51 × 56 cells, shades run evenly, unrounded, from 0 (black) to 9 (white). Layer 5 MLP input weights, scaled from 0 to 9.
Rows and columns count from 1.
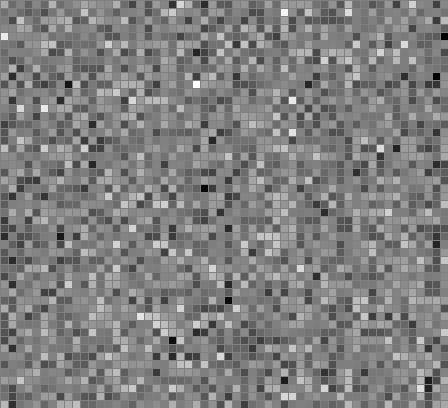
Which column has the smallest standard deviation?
43
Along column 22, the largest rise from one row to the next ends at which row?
2
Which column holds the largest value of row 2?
36
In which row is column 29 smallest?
38
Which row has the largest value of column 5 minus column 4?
28
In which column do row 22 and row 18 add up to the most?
3
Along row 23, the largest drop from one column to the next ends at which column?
40
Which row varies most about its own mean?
11
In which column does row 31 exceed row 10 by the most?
51
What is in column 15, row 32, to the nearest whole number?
5
